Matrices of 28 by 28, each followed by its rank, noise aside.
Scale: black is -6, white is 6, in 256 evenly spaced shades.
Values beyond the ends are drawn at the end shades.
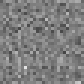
six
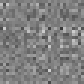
four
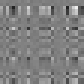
one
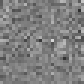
six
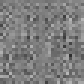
four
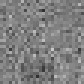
six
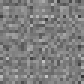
six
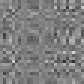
three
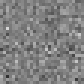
six
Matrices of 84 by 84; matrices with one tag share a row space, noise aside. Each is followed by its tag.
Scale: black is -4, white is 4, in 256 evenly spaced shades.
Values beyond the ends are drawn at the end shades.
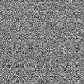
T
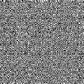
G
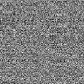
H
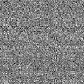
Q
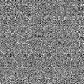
G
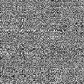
H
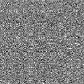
T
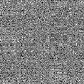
H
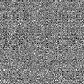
Q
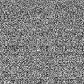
Q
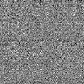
Q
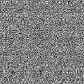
Q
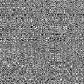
H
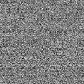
H
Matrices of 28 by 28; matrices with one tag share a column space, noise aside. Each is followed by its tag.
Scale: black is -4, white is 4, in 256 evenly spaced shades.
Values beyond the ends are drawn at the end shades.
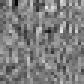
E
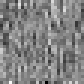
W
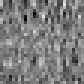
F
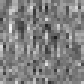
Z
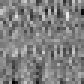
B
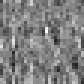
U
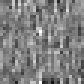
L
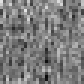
F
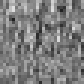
Z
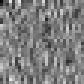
F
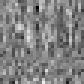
Z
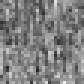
W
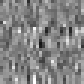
U
